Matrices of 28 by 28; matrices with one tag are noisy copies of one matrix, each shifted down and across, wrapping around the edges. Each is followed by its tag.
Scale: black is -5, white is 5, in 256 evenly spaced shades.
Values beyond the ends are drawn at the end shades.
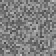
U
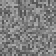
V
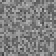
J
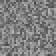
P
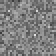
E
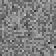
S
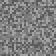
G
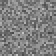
U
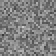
U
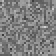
V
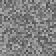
U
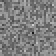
V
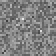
E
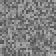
V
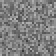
P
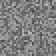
E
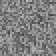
V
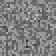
P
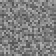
G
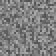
P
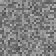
G
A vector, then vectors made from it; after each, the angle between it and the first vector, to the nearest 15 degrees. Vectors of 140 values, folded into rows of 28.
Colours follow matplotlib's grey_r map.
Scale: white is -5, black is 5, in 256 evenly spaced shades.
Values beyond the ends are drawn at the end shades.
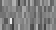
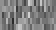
75 degrees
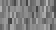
120 degrees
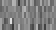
15 degrees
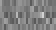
105 degrees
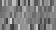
30 degrees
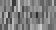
120 degrees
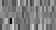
165 degrees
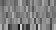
105 degrees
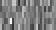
15 degrees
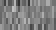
60 degrees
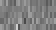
105 degrees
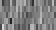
135 degrees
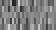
120 degrees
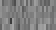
150 degrees
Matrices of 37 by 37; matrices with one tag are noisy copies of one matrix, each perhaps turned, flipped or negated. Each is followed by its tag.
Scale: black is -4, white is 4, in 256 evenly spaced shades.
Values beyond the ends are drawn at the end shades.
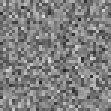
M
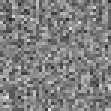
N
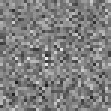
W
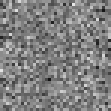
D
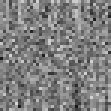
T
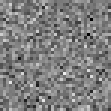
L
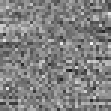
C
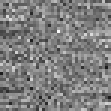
T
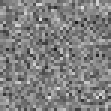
M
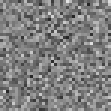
L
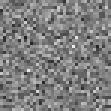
M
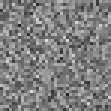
M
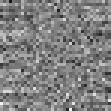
T
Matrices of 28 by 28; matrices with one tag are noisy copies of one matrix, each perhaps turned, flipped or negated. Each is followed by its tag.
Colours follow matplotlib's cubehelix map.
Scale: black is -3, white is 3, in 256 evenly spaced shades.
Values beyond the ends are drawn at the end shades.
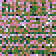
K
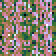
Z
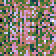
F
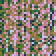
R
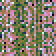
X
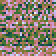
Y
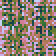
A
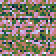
Z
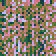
F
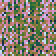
X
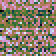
Y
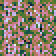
Z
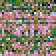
F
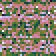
Z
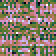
A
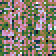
A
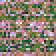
Z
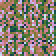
R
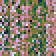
Y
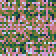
A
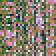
K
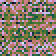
X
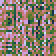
K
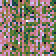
F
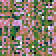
A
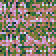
A
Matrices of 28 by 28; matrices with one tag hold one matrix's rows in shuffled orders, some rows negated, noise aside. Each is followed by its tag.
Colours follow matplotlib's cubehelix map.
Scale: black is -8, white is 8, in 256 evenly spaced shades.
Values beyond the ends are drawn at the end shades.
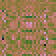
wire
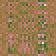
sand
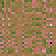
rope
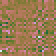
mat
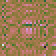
wire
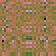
wire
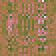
sand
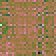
mat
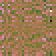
rope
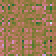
rope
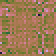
mat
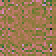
rope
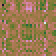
wire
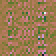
sand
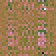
sand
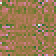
mat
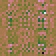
sand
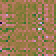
mat
